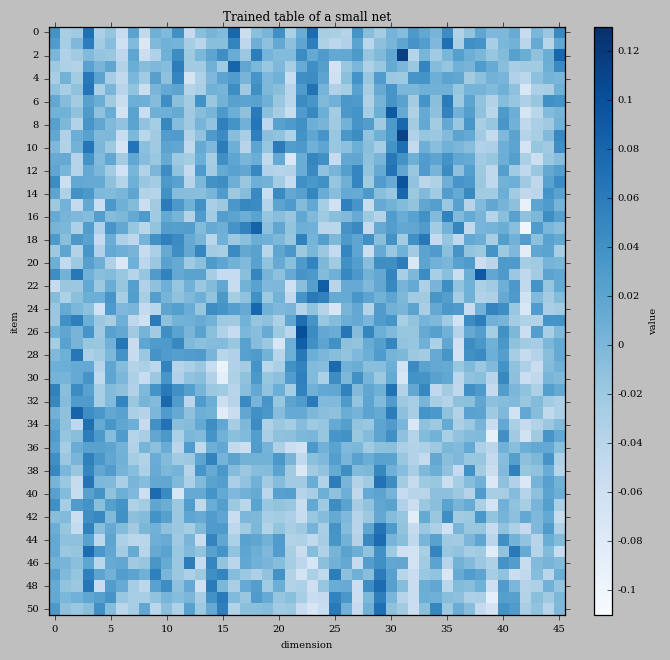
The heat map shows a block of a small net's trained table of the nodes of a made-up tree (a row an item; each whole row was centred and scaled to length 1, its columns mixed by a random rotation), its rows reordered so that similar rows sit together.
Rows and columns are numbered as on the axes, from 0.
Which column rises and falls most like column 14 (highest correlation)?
29
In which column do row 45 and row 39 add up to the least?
39
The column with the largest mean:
3
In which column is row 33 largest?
2
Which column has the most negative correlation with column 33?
14
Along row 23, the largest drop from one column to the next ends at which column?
42
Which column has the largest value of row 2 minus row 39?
31
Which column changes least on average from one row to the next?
1
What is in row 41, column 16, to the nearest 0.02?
-0.02
